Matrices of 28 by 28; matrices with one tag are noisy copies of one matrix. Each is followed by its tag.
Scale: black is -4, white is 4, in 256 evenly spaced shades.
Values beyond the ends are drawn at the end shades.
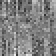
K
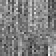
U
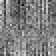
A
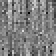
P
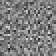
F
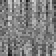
P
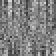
P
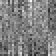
U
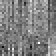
U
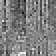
A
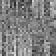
K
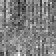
A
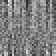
P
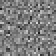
F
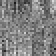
K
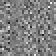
F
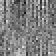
A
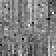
U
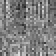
A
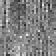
A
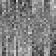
K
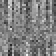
P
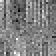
A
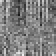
A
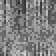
A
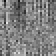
A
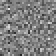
F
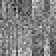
K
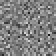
F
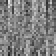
P
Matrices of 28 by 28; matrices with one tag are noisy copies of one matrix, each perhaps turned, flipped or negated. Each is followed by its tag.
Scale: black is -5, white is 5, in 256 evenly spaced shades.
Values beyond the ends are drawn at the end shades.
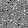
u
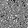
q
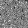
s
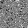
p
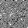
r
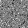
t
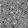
q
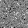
r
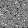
q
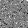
t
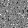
u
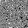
p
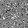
r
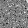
s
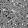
r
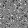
q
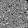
s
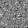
q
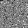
s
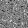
u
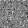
q
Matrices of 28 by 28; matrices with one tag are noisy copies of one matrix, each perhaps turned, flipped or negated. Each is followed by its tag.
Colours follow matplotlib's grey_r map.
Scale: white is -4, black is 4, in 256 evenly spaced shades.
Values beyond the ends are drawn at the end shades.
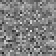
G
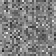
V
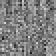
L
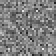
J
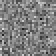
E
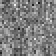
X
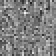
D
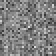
V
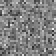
E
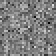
V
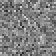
J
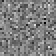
J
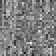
D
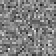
J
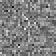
J
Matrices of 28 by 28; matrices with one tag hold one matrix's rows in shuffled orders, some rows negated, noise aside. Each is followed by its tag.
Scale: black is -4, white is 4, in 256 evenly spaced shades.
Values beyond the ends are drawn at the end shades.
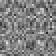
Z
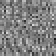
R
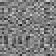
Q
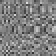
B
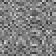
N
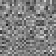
Z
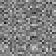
N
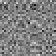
N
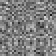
Z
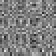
N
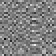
N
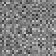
R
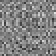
R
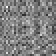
B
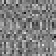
R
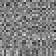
R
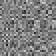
B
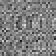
R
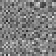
B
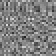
B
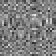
N
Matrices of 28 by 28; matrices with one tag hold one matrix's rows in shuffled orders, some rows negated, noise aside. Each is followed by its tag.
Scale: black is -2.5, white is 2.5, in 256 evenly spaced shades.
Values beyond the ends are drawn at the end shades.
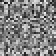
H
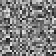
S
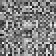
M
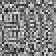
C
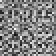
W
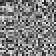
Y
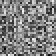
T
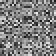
M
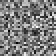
H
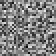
T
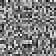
M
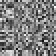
Y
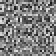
M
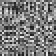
C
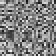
Y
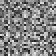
H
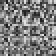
H
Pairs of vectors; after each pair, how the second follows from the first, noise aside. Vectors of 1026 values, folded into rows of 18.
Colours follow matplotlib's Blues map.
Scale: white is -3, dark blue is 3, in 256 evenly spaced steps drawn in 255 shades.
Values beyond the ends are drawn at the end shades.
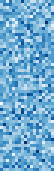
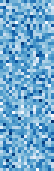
sign-scrambled.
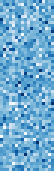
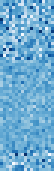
partly zeroed.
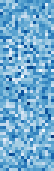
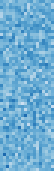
reversed, negated, shrunk.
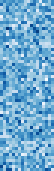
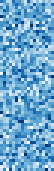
sign-scrambled.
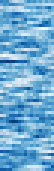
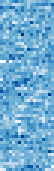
negated, partly zeroed.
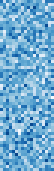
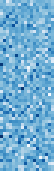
wrapped around, partly zeroed.
